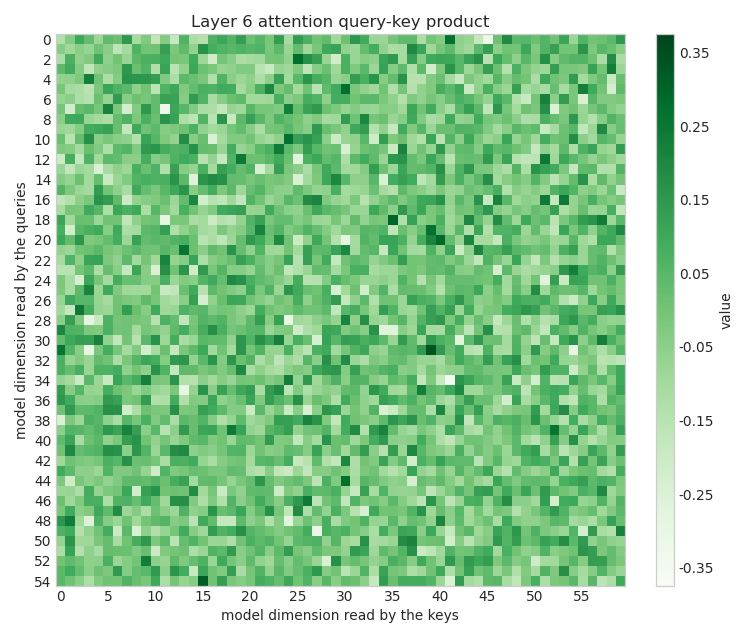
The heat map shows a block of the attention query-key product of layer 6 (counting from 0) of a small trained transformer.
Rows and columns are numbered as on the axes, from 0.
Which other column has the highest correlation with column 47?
26
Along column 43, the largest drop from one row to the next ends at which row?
19
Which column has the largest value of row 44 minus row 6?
55
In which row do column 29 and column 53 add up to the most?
37
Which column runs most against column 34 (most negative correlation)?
29
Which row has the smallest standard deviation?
15
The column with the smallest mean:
49
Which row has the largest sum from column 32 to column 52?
2
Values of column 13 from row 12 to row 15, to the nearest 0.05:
0.1 -0.05 0.05 0.15
